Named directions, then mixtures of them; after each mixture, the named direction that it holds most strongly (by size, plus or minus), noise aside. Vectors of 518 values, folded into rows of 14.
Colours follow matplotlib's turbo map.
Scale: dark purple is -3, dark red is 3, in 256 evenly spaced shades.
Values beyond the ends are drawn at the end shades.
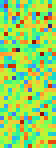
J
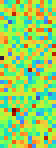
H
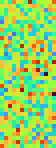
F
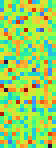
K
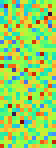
J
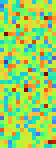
J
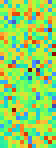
H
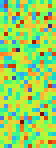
J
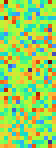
H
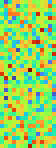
J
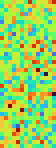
F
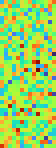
F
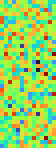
F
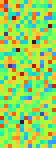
J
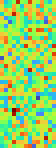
H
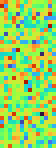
J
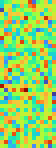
K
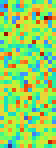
J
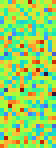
F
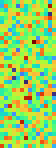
J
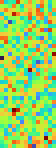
H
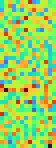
K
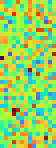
H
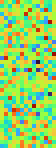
H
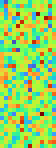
J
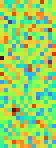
H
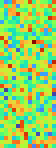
F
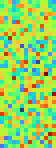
F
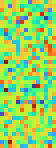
K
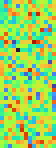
J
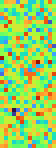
H
